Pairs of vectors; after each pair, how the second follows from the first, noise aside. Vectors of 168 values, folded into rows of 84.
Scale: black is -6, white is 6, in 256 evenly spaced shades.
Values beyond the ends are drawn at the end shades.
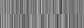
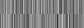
copied.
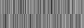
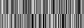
reversed, scaled up.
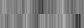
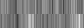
wrapped around, negated.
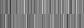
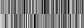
negated, scaled up.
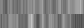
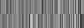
sign-scrambled.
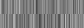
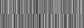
sign-scrambled.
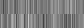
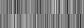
reversed.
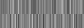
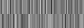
reversed, negated.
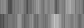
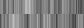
reversed.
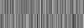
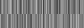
reversed, negated.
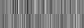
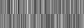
negated.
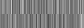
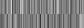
copied.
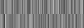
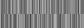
reversed, negated.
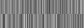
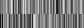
wrapped around, negated, scaled up.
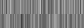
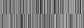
sign-scrambled.
